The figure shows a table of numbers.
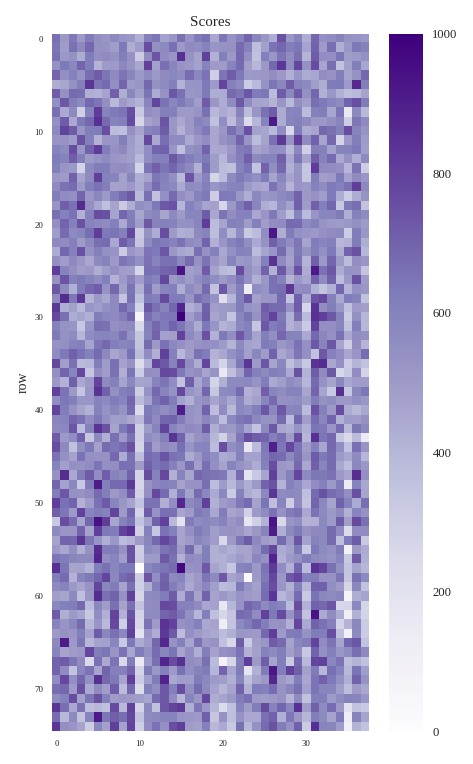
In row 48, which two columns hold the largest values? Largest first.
5, 9
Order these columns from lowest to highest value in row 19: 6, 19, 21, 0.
19, 21, 0, 6
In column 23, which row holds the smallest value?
58
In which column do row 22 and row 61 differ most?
20
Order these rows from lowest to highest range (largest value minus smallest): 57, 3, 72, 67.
3, 72, 67, 57
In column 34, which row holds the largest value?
38
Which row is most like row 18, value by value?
54
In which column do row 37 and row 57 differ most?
15
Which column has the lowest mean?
10
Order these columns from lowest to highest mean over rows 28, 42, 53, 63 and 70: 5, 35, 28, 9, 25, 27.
35, 28, 27, 25, 5, 9
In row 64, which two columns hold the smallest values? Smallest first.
35, 10
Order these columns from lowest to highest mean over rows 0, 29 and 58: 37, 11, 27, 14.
37, 14, 27, 11
